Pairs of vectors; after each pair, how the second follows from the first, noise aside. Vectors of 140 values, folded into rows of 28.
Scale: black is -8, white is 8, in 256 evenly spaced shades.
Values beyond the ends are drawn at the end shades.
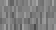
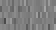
wrapped around, negated, partly zeroed.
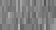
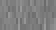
shrunk.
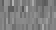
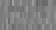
shrunk.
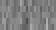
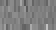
partly zeroed.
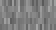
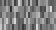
reversed, scaled up.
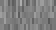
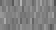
partly zeroed.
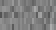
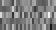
negated, scaled up.
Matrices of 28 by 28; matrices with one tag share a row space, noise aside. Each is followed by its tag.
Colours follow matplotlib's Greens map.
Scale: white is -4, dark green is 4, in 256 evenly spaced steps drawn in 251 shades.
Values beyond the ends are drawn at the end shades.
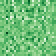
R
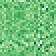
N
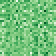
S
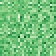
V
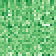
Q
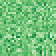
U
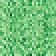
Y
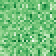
V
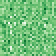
Y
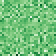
S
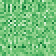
Y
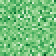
V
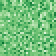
V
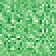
U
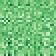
Q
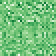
U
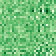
N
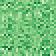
Q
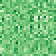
S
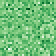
Q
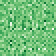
Y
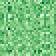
Q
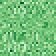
Y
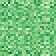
Q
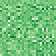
U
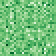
R
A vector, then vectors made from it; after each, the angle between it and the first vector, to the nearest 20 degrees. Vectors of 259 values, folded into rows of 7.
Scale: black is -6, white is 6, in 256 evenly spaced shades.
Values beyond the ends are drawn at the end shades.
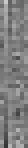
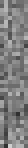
40 degrees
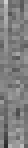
20 degrees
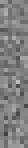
60 degrees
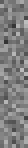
100 degrees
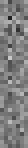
80 degrees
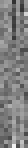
100 degrees
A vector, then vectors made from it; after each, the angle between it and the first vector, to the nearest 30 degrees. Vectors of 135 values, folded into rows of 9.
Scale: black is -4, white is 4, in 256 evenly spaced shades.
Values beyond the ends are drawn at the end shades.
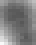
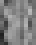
120 degrees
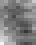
30 degrees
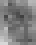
30 degrees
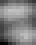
150 degrees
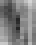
60 degrees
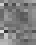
60 degrees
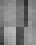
90 degrees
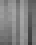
120 degrees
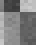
60 degrees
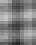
90 degrees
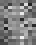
120 degrees
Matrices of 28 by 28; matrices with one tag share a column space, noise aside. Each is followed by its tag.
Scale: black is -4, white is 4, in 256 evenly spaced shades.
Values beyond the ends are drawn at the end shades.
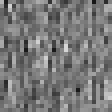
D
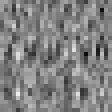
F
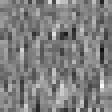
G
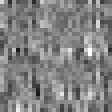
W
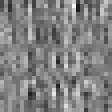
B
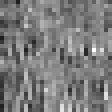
W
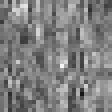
B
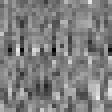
W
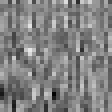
W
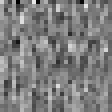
D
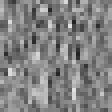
F
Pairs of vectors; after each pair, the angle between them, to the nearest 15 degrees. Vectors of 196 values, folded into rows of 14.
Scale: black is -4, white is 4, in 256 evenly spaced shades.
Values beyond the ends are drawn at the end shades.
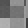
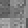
30 degrees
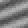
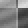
75 degrees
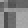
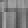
135 degrees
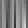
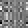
105 degrees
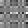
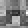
75 degrees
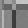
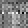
120 degrees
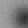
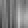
135 degrees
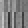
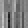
30 degrees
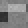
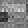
30 degrees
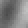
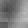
15 degrees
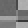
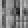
75 degrees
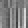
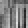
150 degrees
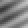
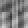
60 degrees
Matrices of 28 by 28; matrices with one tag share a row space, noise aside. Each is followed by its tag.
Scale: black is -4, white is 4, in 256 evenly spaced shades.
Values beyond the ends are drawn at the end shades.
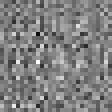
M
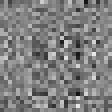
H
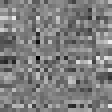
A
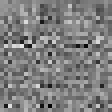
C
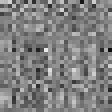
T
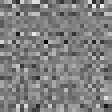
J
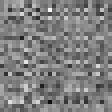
C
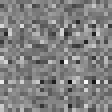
H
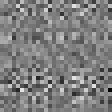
T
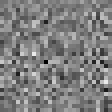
J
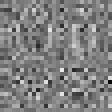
T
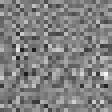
J
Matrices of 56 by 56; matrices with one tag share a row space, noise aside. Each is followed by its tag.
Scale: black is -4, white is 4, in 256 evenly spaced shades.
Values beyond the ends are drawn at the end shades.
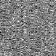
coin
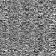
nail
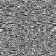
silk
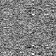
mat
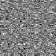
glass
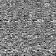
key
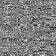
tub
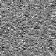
glass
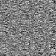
nail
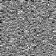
silk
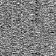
coin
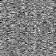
silk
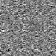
glass
